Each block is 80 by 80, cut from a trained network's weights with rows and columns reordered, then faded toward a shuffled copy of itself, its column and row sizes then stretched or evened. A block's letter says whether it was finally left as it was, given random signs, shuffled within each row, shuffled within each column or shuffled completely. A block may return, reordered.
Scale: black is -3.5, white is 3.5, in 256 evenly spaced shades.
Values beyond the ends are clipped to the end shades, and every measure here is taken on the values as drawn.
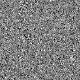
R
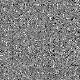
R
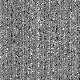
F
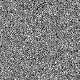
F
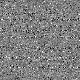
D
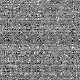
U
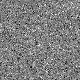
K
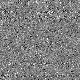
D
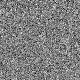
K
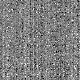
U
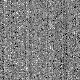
F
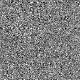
R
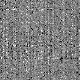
U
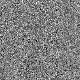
F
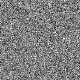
R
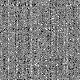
U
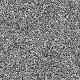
D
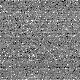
D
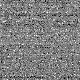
D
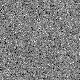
K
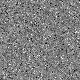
K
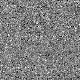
D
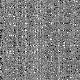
U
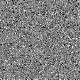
D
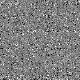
R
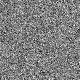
K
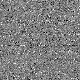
D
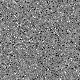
K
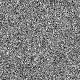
K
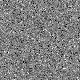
K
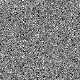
F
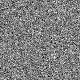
K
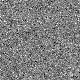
K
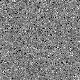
D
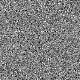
D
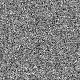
K
